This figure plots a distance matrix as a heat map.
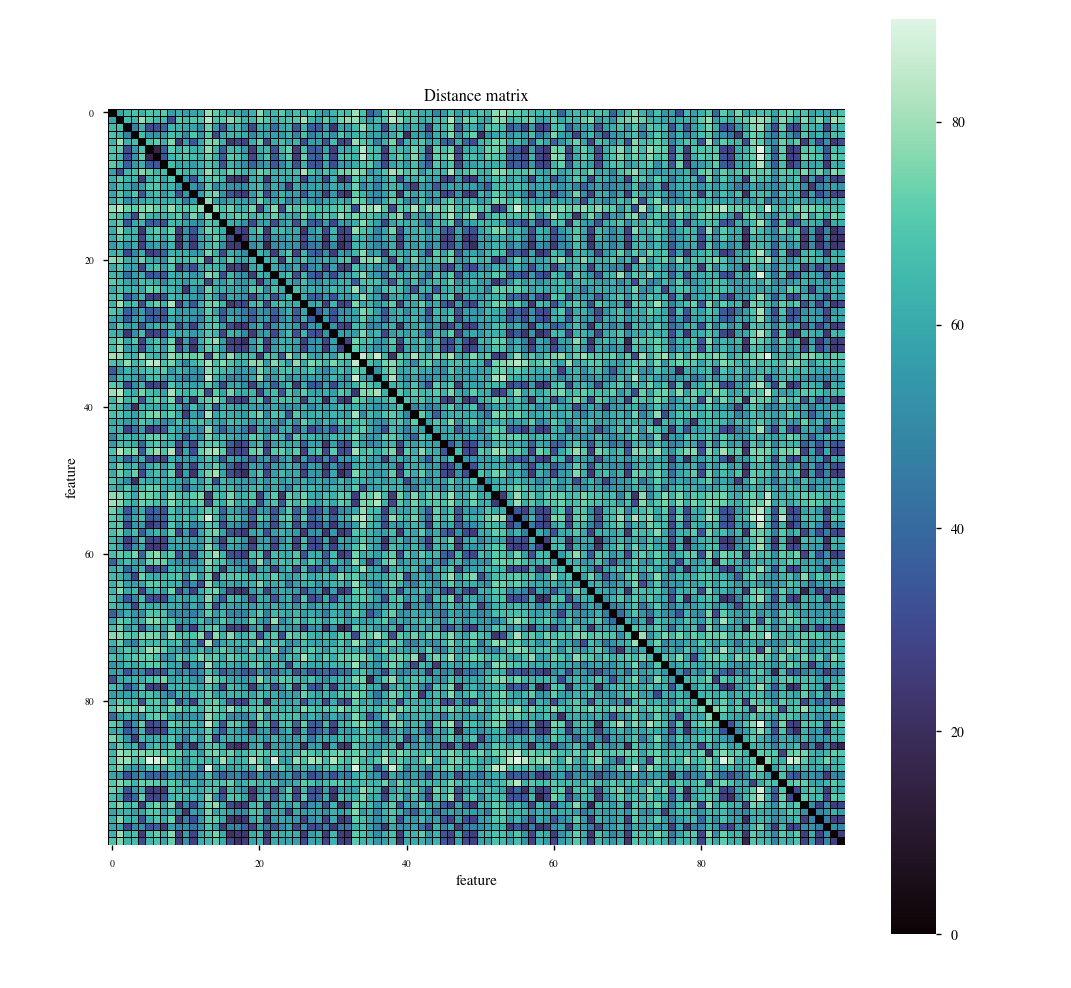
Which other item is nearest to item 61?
82
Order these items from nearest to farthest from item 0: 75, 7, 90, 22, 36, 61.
61, 36, 75, 90, 22, 7
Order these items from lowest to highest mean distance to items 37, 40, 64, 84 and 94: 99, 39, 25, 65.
25, 65, 99, 39
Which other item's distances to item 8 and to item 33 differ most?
38
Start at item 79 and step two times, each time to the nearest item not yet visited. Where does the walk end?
74
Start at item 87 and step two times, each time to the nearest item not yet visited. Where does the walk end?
91
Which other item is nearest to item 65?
94
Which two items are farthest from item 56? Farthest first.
88, 34
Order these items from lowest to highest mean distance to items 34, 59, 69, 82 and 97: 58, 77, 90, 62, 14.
90, 58, 62, 77, 14
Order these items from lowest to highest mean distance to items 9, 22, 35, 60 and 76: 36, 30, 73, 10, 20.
30, 36, 10, 73, 20
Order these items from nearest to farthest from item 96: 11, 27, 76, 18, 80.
18, 11, 80, 76, 27
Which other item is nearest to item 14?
63
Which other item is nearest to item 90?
76
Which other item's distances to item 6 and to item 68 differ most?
5
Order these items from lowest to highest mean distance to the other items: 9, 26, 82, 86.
86, 9, 26, 82
